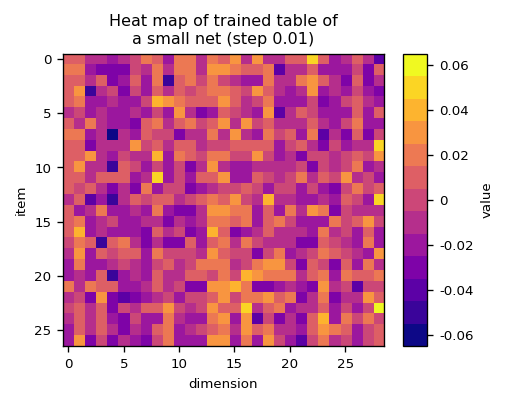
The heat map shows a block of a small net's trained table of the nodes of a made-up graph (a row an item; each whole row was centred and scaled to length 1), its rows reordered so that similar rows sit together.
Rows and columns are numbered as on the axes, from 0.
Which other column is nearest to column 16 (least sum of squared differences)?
14
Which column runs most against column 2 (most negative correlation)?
18
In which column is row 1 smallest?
19
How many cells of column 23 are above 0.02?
3
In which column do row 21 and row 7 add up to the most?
15
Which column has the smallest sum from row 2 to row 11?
4
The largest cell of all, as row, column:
23, 28
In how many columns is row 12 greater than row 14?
11
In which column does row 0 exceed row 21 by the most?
22
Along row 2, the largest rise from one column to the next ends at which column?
10
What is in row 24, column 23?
0.04
